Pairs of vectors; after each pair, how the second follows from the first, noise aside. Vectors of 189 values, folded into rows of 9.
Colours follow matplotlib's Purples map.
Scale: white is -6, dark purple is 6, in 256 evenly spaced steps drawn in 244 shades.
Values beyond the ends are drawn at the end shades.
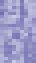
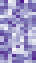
wrapped around, negated, scaled up.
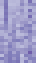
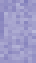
wrapped around, shrunk.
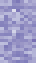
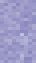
wrapped around, shrunk.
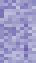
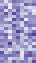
wrapped around, negated, scaled up.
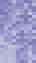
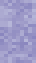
wrapped around, shrunk.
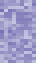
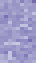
wrapped around, partly zeroed.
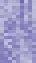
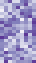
wrapped around, negated, scaled up.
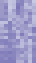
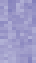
negated, shrunk.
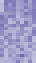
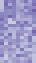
copied.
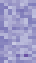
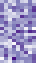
wrapped around, negated, scaled up.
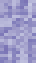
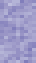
wrapped around, shrunk.
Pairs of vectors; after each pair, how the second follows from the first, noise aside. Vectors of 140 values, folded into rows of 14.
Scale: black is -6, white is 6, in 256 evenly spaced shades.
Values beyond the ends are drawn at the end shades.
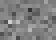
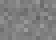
reversed, negated, shrunk.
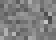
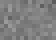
reversed, negated, shrunk.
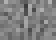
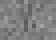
wrapped around, shrunk.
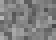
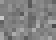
partly zeroed.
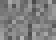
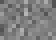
reversed, negated, partly zeroed.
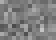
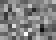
negated, scaled up.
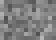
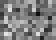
negated, scaled up.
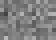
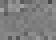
reversed, negated, partly zeroed.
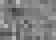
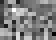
negated, scaled up.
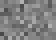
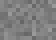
reversed, negated, shrunk.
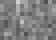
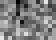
negated, scaled up.
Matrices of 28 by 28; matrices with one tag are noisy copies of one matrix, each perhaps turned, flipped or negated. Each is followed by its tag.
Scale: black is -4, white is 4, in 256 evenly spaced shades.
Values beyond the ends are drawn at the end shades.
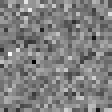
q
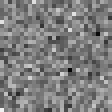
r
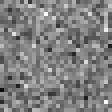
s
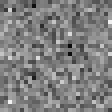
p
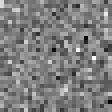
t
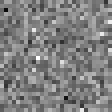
s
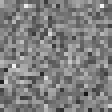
s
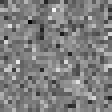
q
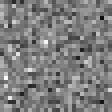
p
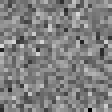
r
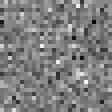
p
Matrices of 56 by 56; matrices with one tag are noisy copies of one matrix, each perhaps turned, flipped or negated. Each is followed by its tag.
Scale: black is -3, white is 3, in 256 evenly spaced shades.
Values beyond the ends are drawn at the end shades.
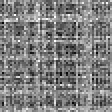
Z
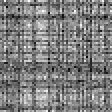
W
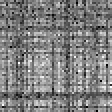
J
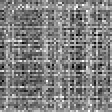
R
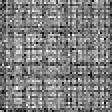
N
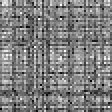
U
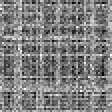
Z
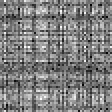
W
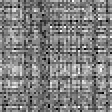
W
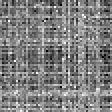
U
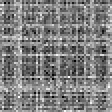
Z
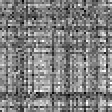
J
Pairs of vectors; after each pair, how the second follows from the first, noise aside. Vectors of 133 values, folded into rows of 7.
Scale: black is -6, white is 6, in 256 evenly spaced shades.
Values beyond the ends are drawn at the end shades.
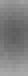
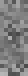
sign-scrambled.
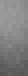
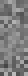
sign-scrambled.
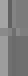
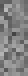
sign-scrambled.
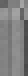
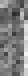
negated, scaled up.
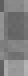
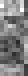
reversed, scaled up.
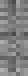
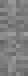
negated, shrunk.
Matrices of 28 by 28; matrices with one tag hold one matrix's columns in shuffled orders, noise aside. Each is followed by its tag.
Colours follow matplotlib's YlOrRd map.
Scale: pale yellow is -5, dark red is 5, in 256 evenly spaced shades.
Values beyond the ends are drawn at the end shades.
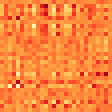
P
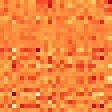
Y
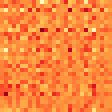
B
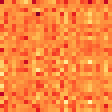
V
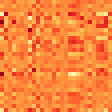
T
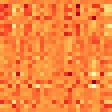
P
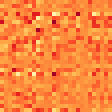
T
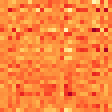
B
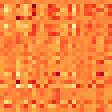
P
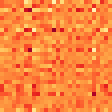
B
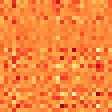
Y
